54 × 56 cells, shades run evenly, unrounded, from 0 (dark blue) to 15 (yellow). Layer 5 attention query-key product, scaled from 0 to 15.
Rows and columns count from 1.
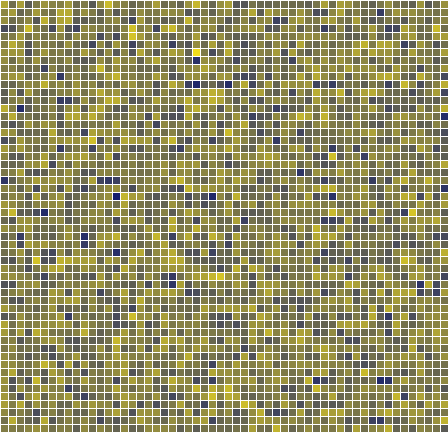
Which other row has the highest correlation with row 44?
27
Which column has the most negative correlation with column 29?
51
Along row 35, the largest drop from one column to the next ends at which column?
44
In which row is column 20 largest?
30
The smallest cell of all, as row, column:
25, 15
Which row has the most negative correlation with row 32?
24
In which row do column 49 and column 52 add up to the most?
52
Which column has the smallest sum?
49
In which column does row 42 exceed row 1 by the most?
34
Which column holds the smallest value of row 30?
11
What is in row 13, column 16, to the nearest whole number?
8
